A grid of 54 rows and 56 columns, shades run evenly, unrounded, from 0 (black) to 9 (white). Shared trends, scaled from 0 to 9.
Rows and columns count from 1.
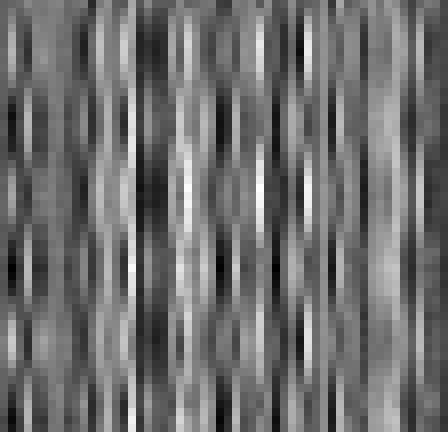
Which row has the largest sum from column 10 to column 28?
34
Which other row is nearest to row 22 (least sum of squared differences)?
28
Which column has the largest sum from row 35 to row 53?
17
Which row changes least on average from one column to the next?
2
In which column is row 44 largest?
39
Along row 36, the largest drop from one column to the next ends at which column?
18
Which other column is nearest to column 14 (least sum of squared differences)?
49
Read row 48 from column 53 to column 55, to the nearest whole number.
5 3 3
